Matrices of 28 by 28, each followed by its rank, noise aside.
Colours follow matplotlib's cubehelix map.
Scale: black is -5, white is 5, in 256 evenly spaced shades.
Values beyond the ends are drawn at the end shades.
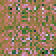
four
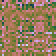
four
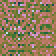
four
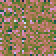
four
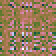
two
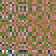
two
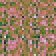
four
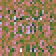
four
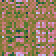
two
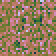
four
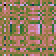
two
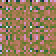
two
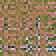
four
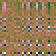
one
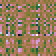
two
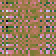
one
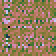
four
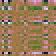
one
